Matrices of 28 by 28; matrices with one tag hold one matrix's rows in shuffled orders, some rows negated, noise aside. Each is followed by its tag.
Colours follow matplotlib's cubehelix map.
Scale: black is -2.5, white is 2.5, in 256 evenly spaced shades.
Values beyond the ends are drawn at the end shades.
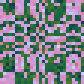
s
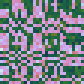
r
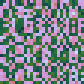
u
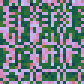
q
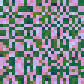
u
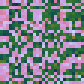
r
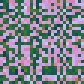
q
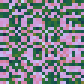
r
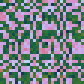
q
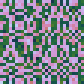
u
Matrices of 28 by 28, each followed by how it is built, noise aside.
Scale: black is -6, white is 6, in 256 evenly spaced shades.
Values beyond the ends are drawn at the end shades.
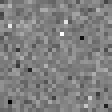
sparse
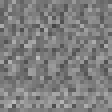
repeating columns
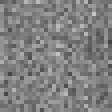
blocks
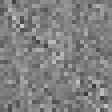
banded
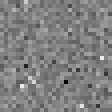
sparse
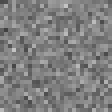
noise
